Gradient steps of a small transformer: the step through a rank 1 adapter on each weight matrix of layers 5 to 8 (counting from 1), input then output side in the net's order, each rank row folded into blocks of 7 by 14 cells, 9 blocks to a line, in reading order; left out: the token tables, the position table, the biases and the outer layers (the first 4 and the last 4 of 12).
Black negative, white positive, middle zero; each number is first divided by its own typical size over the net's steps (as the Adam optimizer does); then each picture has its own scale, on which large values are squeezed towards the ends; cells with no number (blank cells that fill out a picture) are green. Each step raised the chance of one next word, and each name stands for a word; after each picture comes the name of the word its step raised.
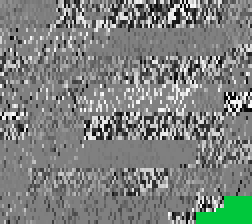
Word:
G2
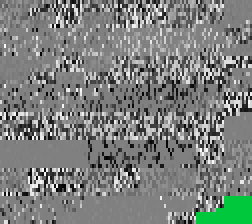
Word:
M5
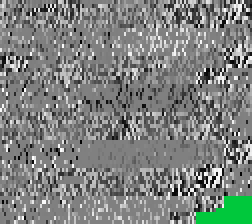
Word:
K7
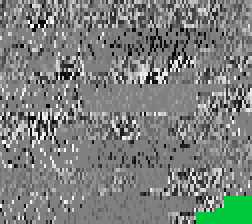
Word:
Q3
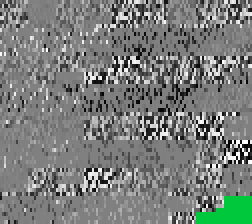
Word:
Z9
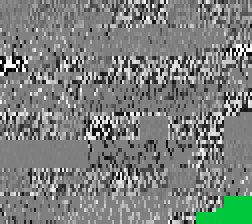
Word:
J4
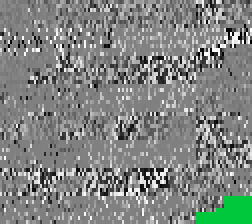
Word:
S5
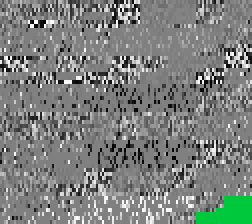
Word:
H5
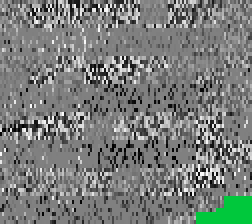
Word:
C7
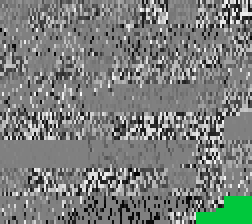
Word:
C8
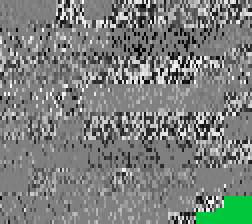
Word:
Q3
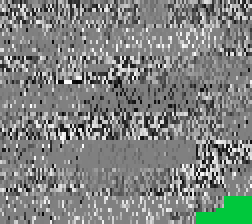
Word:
K7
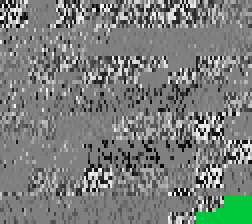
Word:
C7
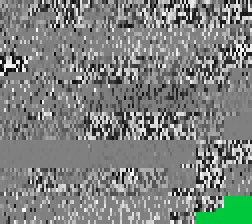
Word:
K7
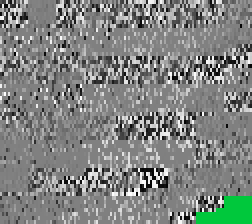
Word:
S5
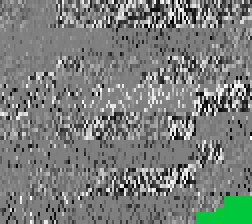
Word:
G2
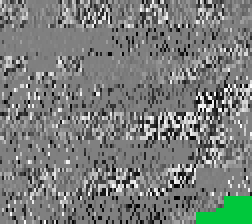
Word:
C8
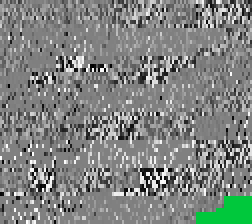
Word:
S5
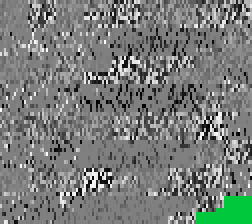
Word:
Z9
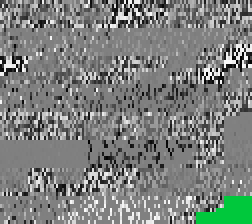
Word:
H5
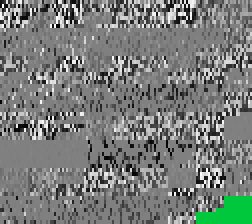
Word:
C7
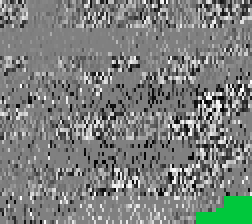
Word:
J4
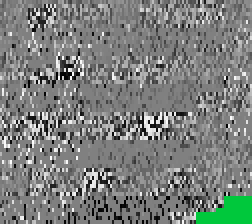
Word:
C8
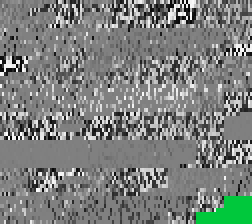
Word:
G2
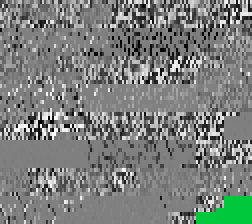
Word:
Q3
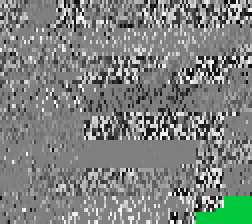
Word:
K7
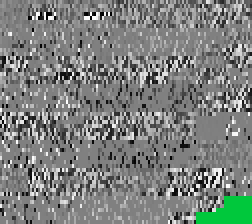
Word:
J4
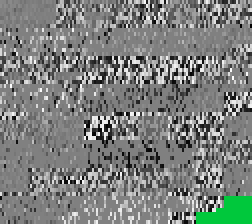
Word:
J4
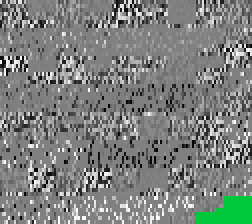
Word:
H5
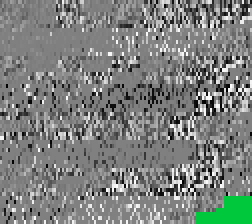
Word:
K7
